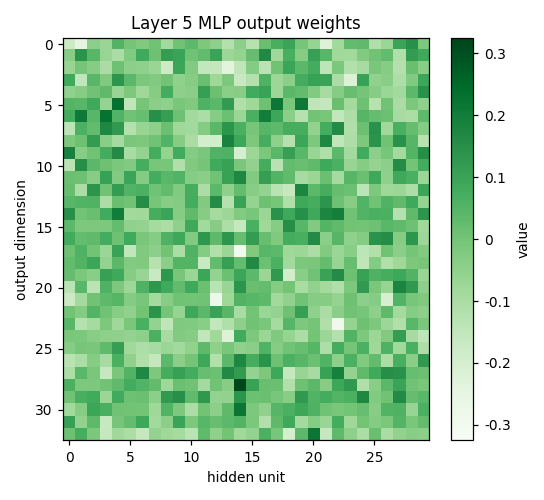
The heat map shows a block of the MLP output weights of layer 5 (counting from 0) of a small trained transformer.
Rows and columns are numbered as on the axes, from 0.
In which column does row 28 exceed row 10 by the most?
14
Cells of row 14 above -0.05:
24
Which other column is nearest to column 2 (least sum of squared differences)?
19
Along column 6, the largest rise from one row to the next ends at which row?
27
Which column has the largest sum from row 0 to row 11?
16
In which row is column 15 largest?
18
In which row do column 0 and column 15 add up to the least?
0
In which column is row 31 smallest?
3
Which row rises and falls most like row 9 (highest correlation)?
5
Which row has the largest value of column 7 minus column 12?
20
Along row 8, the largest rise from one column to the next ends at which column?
13
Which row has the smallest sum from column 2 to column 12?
32
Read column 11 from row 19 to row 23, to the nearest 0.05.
0.1 0 0 0.05 -0.05
